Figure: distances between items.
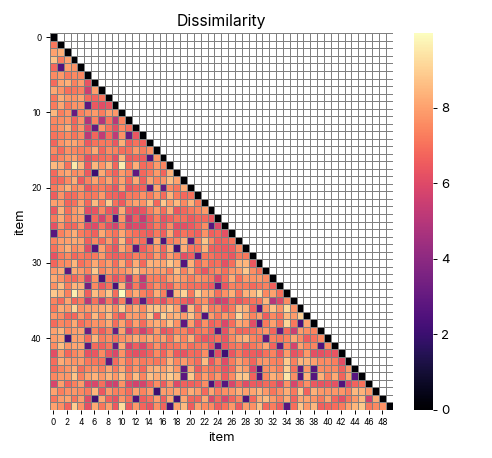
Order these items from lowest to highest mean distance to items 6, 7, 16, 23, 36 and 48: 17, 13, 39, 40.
13, 39, 40, 17
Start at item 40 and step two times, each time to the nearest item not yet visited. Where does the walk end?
31
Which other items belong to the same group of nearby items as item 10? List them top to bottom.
3
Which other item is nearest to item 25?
42
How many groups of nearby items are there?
16
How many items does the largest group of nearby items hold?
6
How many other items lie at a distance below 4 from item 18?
4
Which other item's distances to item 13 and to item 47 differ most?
15
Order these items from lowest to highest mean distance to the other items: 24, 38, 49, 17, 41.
24, 41, 38, 49, 17
